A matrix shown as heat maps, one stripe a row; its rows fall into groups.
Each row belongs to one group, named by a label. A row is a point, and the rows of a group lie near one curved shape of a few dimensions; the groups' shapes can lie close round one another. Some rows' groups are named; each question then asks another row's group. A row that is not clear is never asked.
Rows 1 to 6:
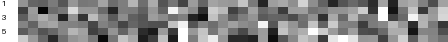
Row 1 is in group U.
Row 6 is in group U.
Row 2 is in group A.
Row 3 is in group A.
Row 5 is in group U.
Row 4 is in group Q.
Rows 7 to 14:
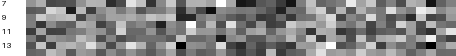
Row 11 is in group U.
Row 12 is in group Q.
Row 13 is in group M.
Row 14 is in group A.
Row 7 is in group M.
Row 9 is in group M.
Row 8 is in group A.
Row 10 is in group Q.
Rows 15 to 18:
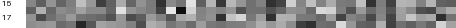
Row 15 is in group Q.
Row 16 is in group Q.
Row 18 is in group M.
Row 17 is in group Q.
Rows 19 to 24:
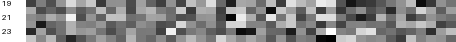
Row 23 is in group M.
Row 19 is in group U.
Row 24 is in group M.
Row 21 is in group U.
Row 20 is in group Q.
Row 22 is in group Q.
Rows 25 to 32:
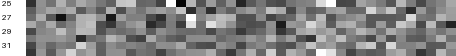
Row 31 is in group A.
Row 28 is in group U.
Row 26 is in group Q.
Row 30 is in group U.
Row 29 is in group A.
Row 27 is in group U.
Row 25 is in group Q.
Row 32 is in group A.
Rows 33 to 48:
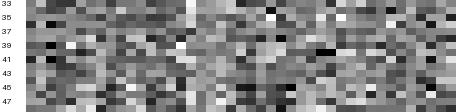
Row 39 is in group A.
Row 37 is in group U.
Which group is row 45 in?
M
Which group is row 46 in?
Q
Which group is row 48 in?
U
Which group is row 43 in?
M
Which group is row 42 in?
U
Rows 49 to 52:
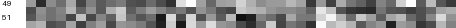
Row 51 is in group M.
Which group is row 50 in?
U
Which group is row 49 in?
Q
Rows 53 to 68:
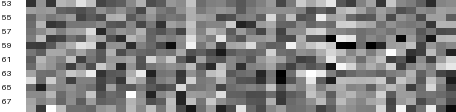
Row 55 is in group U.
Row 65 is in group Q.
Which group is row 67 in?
U
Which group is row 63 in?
U
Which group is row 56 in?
M
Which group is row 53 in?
A
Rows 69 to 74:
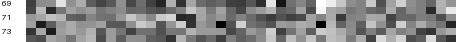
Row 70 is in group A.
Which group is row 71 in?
M
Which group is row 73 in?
A
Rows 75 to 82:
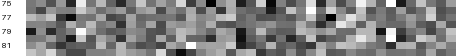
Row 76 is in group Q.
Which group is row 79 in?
A
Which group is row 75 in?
A
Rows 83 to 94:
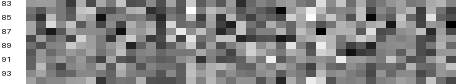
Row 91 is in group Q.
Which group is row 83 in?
M
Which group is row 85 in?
Q
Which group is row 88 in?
M
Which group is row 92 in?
U
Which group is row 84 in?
U
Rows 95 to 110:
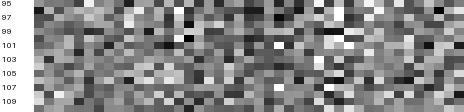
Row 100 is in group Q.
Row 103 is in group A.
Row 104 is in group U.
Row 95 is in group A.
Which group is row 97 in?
Q
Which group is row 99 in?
M
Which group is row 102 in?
M
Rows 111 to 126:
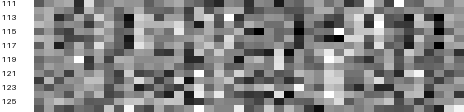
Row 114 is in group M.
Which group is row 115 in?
M
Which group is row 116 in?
M
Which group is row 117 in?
M
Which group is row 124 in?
U
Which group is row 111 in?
A
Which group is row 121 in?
Q
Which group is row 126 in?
U
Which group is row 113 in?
M
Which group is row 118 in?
U
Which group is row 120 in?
U
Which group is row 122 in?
M
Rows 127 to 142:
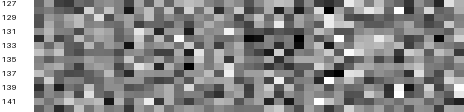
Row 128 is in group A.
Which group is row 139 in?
A
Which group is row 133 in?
A
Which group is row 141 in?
U
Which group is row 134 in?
U
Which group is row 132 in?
M
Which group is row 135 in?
Q
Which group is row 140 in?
A
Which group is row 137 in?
M
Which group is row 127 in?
M
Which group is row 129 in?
U
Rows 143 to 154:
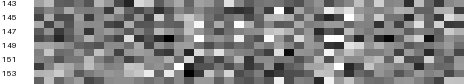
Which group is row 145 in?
M
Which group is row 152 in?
Q
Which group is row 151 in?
A
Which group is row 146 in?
Q
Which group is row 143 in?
M
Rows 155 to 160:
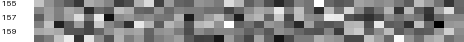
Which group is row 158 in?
M
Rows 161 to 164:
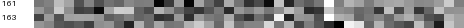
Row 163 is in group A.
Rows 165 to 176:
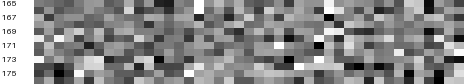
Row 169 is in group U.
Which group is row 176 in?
M
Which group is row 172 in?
A
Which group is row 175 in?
A
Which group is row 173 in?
U
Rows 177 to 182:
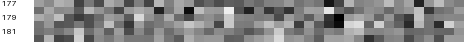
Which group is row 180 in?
M
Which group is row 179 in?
M
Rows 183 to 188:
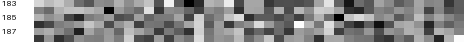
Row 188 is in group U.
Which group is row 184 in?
U
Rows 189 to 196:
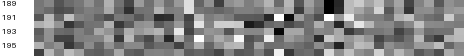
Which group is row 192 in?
U
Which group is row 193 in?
Q
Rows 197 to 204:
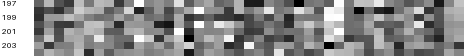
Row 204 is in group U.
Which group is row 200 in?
U
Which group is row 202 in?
M
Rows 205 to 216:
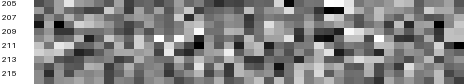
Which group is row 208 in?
A
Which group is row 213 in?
M
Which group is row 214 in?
Q
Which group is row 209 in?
M
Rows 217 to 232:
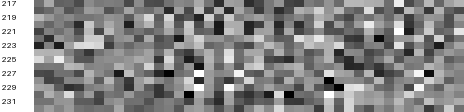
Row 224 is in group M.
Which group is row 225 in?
M
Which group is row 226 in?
U
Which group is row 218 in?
Q
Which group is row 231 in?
A
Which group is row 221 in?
A
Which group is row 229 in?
M
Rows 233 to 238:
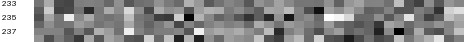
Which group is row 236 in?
U
